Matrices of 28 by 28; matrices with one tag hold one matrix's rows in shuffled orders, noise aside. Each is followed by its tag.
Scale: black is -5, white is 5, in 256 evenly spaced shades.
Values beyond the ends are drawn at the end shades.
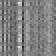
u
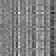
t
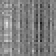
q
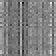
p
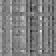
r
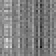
q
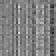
t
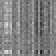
q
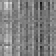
q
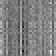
p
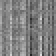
r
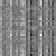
r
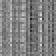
r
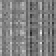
r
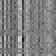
u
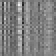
u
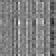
t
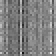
p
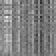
q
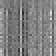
p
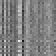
u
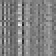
u
